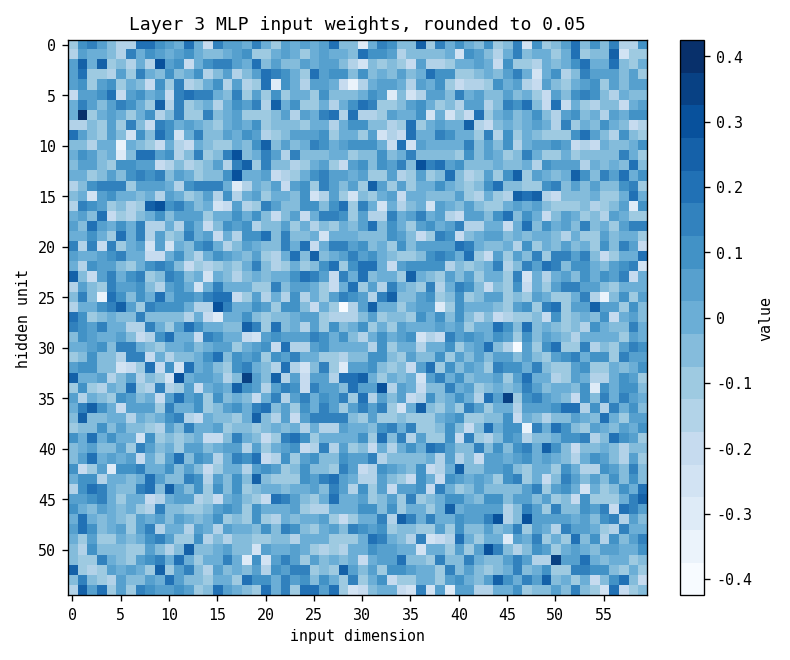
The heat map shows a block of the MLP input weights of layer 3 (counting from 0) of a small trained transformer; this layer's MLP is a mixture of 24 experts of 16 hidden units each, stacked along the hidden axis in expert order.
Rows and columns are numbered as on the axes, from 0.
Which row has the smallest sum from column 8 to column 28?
27
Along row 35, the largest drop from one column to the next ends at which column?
46
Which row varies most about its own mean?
54
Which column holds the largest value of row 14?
31
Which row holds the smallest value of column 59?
22
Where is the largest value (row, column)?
7, 1
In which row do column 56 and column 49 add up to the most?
53
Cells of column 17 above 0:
25
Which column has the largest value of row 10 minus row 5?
20
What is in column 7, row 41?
-0.2
